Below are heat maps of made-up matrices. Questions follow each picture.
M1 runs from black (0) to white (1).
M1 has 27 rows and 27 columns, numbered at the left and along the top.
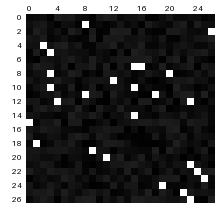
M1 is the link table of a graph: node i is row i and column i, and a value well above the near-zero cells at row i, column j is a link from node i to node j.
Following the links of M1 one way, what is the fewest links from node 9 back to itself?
7
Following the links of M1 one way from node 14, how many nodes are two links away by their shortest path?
1
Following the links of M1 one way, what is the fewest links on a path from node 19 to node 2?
4
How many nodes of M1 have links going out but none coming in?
5
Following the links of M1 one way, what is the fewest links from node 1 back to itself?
5
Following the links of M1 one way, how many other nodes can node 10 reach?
3
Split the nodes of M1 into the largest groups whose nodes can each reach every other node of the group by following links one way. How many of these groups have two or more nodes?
2
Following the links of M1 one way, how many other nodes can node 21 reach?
10
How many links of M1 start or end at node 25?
2
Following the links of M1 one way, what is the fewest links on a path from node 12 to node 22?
3
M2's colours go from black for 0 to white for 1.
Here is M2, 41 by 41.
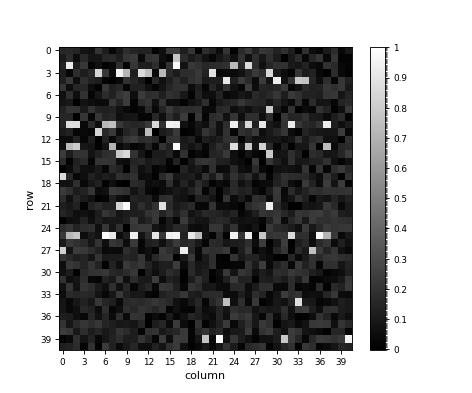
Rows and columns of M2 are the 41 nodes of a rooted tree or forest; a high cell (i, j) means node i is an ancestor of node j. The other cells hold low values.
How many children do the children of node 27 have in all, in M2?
1
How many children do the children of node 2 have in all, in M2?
1
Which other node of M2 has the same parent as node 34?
30
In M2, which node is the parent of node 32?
10
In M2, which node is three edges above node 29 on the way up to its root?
21
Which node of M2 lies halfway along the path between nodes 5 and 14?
3
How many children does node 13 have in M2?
4
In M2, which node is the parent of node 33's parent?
4
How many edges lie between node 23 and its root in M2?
2
